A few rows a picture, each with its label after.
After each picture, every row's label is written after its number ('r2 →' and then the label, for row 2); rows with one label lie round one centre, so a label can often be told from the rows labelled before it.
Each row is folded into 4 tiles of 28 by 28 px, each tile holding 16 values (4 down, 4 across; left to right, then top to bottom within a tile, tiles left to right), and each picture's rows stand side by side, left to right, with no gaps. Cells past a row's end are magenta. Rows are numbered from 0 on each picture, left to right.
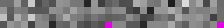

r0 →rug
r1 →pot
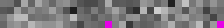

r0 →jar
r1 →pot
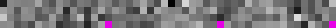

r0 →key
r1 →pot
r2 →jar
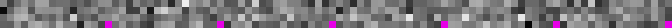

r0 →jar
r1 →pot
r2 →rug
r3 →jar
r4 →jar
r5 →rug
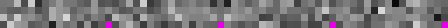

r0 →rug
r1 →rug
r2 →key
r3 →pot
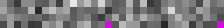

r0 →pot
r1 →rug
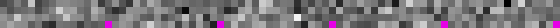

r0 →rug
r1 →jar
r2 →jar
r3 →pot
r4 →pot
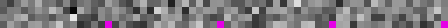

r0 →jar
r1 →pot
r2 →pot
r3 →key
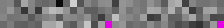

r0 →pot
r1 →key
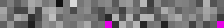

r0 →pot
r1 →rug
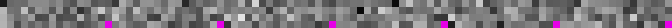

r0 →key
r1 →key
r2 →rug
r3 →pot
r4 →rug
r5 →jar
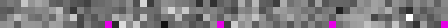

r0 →jar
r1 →rug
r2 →rug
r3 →jar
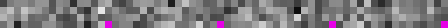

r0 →key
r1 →pot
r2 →jar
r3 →rug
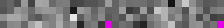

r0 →jar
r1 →pot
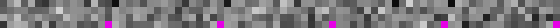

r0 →rug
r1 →key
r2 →key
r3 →pot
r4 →key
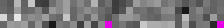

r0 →rug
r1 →jar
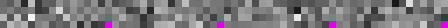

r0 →rug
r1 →pot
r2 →jar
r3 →pot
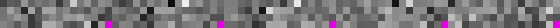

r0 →pot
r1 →pot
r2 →pot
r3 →pot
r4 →key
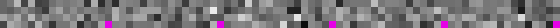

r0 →rug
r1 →key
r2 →jar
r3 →key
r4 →jar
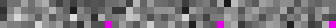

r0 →jar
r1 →jar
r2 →key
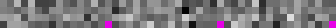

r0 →rug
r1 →jar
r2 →rug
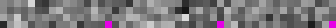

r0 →rug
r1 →jar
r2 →key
